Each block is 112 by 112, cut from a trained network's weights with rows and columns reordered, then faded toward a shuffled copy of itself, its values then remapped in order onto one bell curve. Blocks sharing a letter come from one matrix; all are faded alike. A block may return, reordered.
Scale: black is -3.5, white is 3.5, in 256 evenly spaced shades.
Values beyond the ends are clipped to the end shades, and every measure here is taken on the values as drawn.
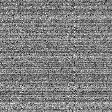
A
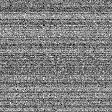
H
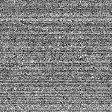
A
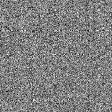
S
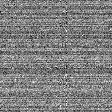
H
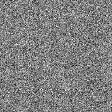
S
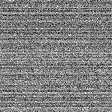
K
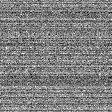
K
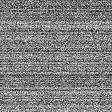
H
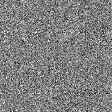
S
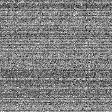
A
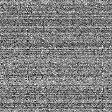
A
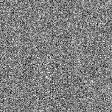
S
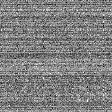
A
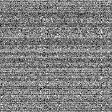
A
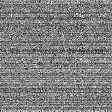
A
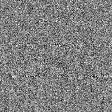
S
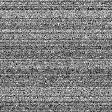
H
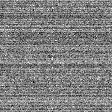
K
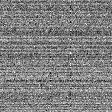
H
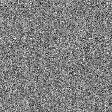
S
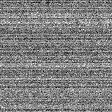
K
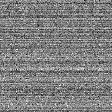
H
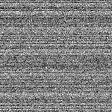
K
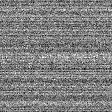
K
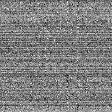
A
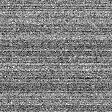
K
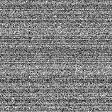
H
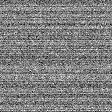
K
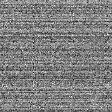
A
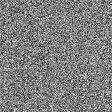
S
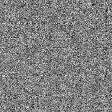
S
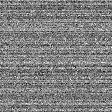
K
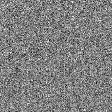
S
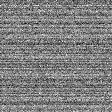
K
